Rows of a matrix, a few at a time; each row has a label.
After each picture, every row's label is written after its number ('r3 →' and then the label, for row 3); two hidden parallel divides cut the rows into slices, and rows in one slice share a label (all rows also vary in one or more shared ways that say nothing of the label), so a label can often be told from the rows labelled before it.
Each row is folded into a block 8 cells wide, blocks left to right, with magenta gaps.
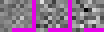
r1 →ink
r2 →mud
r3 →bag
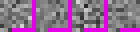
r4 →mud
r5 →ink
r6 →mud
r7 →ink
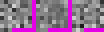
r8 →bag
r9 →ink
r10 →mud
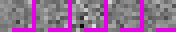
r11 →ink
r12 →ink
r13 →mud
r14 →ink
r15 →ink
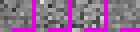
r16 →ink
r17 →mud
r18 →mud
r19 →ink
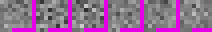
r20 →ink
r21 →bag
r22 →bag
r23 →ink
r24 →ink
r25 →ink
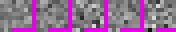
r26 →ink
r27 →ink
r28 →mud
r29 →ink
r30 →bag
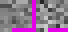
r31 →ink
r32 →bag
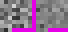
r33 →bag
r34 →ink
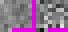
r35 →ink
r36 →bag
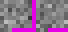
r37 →ink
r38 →ink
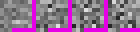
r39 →ink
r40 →mud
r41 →mud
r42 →mud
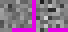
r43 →ink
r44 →bag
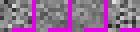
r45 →bag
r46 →ink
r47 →ink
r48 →mud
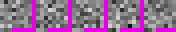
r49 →bag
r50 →mud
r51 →mud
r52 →bag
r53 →bag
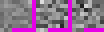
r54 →ink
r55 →mud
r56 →bag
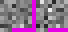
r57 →mud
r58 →mud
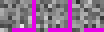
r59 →mud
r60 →bag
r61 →bag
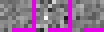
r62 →ink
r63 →bag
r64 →ink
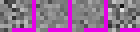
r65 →bag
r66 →ink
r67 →ink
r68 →mud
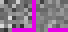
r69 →bag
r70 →ink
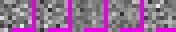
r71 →mud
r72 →bag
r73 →ink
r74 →ink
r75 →bag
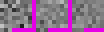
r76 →bag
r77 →ink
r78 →ink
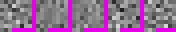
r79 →bag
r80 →ink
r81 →ink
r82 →bag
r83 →mud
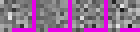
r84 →bag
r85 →ink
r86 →bag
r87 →bag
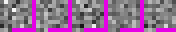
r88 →mud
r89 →bag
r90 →mud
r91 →ink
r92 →mud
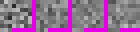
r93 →mud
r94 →ink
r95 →ink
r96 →ink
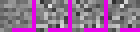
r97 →ink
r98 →bag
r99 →bag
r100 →bag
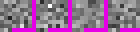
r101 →mud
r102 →bag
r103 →ink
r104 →mud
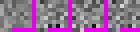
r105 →ink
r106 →bag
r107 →bag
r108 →bag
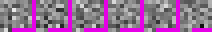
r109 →mud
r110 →mud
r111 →mud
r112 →mud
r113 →mud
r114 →bag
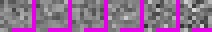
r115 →ink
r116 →ink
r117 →ink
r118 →ink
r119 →mud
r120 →mud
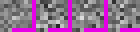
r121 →ink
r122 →bag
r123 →bag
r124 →bag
